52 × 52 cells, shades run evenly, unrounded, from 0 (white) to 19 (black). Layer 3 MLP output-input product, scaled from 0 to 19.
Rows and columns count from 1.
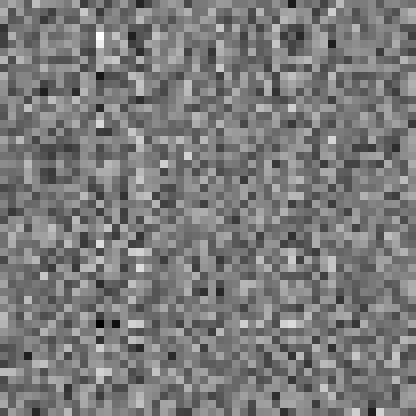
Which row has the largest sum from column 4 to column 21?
19
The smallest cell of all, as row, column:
5, 13
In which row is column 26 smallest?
18
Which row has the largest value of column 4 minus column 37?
41
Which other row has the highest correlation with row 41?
10
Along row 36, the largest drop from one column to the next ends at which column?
17
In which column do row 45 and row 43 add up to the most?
22
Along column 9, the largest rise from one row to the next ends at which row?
45
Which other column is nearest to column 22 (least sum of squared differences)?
3
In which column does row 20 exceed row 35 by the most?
6
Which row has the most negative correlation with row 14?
16
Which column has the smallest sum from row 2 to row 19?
23
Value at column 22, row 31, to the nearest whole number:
7
